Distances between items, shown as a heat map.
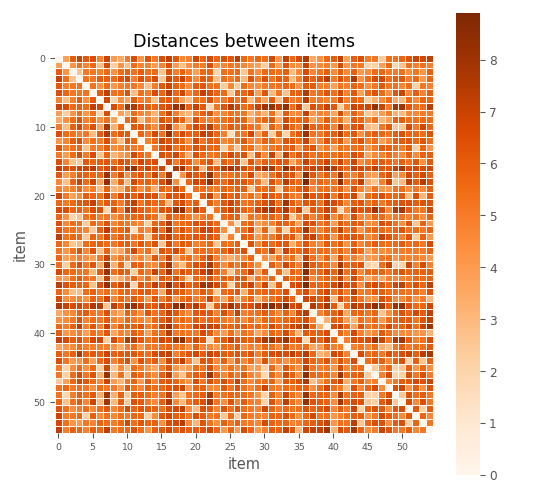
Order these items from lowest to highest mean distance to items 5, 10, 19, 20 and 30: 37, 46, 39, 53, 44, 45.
45, 46, 44, 53, 37, 39
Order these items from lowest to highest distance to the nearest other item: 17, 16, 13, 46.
46, 13, 16, 17
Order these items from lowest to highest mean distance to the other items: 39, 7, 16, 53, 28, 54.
28, 53, 54, 39, 7, 16
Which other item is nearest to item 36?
41
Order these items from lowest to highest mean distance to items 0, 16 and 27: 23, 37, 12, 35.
23, 37, 12, 35
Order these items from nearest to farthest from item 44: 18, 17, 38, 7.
38, 17, 7, 18
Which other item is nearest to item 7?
22
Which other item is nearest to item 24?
26
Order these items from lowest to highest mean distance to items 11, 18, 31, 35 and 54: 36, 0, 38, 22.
38, 0, 22, 36
